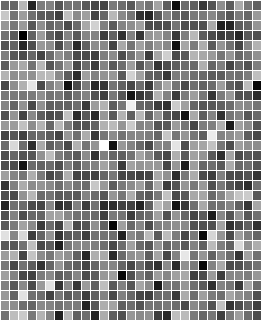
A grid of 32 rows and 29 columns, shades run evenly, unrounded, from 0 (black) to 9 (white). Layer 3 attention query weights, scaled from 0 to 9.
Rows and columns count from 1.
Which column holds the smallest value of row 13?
26
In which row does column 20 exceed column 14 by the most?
28
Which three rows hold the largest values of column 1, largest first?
24, 2, 8
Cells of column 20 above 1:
29
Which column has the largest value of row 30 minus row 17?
3
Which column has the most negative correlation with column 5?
19
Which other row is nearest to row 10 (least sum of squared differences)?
18
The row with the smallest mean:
21
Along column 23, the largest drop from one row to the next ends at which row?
27
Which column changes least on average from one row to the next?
9
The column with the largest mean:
12
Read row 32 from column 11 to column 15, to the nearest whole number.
1 6 3 3 5
